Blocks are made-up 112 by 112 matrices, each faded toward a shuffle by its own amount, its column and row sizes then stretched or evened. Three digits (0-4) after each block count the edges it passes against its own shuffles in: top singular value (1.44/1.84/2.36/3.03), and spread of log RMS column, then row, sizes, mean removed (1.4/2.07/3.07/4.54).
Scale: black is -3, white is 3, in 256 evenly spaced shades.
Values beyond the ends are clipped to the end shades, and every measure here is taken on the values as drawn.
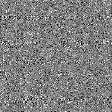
1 1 2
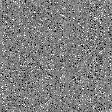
0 2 0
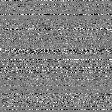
1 0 4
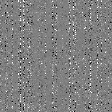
1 3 1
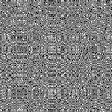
4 0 1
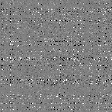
1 2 3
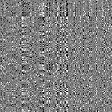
4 3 1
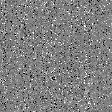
1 2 0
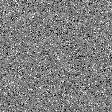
0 0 1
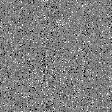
0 2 0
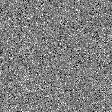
0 1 0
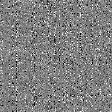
0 3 1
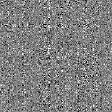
1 3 2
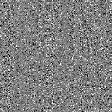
2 2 0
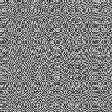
4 0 1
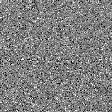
2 0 1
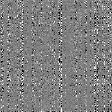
2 4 2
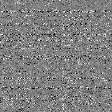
1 1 3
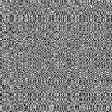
4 1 2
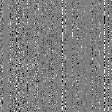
2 4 0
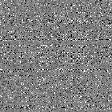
2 1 3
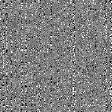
2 3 1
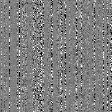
1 4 0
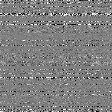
2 1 4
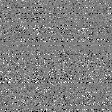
0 1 3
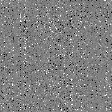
0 2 1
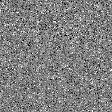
1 0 1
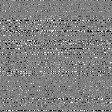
2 0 4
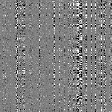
4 4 2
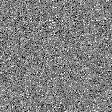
1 0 1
